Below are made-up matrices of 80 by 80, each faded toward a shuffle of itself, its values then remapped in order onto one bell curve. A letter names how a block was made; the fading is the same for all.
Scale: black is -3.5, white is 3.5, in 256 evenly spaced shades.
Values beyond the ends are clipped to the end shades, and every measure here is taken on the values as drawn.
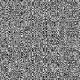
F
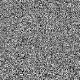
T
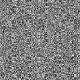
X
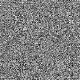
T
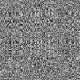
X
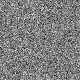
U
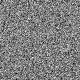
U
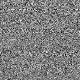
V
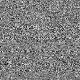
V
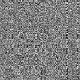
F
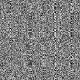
F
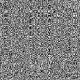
F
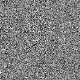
T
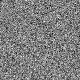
U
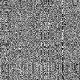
F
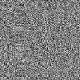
X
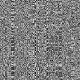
F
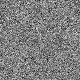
U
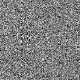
T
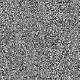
T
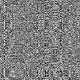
F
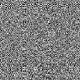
X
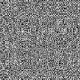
X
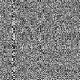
F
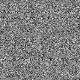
V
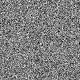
U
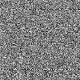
V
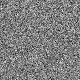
U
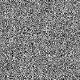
T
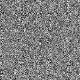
T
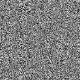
T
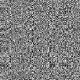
F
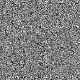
T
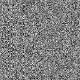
T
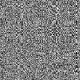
F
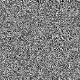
T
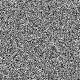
U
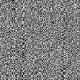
F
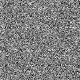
V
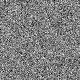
U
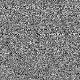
V
